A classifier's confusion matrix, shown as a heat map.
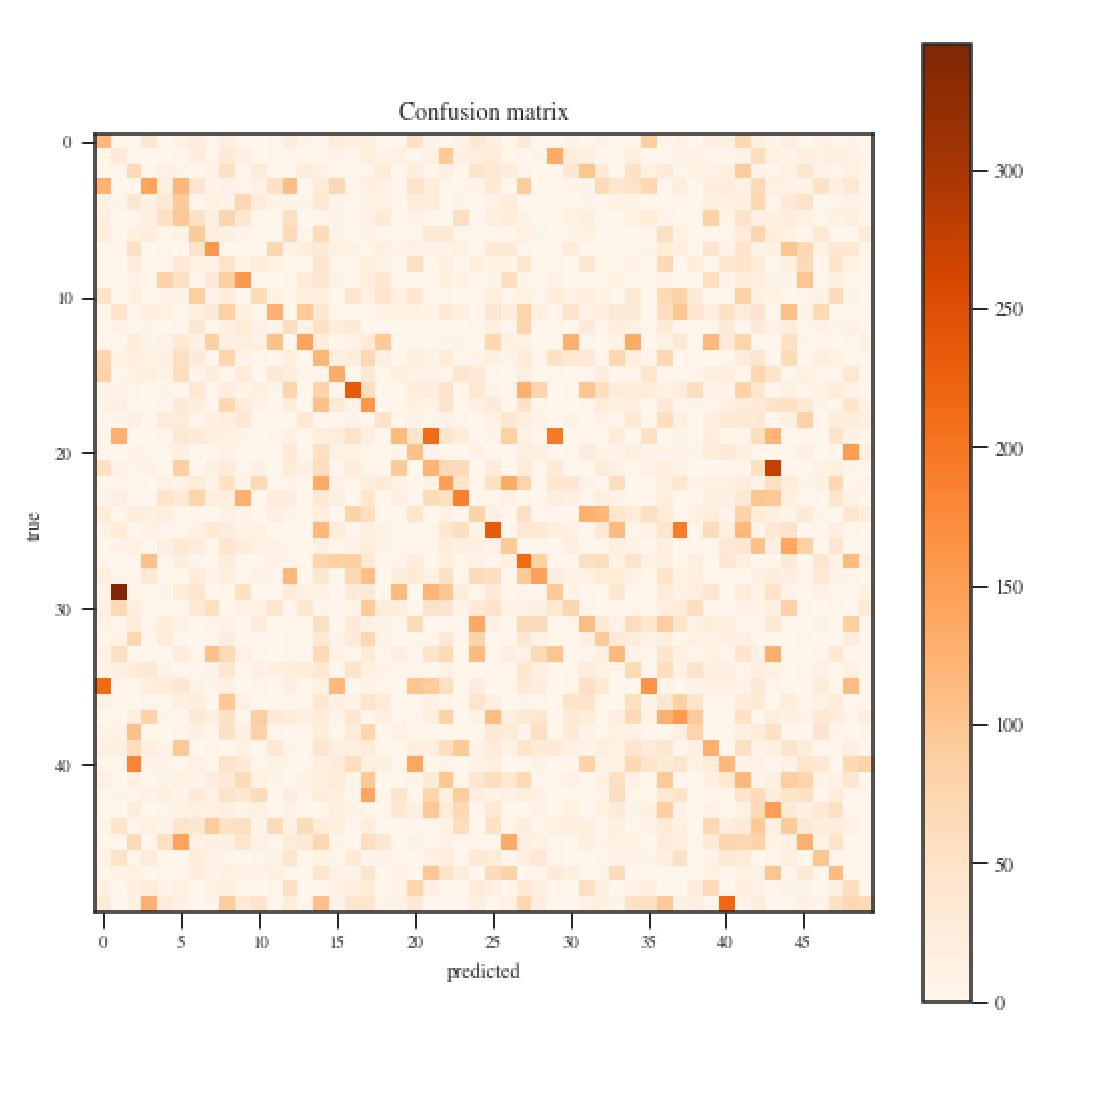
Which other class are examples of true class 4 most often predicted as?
5
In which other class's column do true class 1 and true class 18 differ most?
29
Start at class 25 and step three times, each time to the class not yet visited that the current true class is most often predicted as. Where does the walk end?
8
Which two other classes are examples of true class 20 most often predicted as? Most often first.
48, 14
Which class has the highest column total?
14
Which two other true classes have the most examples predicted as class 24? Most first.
31, 33
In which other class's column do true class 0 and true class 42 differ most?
17
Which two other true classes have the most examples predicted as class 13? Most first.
11, 44
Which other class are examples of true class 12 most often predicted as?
27
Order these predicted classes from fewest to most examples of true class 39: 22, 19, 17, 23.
19, 17, 22, 23
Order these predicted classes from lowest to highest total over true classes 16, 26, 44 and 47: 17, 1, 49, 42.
49, 1, 17, 42
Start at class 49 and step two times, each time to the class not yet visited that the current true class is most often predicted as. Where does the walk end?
2
